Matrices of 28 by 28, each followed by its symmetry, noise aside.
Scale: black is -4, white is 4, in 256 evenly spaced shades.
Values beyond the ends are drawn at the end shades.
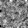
antisymmetric.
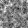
symmetric.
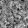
no symmetry.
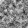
symmetric.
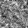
antisymmetric.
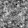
same after a half turn.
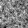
no symmetry.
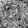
symmetric.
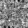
same after a half turn.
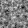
no symmetry.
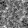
same after a half turn.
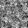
antisymmetric.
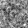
symmetric.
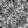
symmetric.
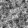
same after a half turn.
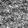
no symmetry.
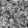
no symmetry.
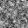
no symmetry.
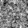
no symmetry.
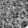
symmetric.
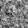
antisymmetric.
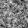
no symmetry.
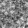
symmetric.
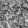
antisymmetric.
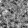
no symmetry.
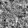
antisymmetric.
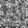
antisymmetric.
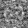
same after a half turn.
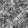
symmetric.
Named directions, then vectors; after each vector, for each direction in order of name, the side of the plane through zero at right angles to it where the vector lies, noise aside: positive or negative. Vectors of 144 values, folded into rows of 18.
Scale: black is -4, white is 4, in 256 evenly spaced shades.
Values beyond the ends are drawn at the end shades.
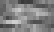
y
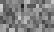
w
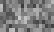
positive, positive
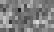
negative, negative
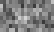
positive, positive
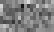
positive, negative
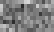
positive, negative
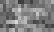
positive, positive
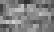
negative, positive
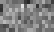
negative, positive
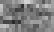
positive, negative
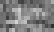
positive, positive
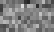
negative, positive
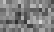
negative, negative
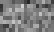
negative, positive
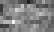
negative, positive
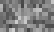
positive, positive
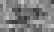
negative, negative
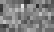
negative, positive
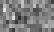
negative, negative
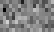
positive, positive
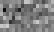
positive, negative
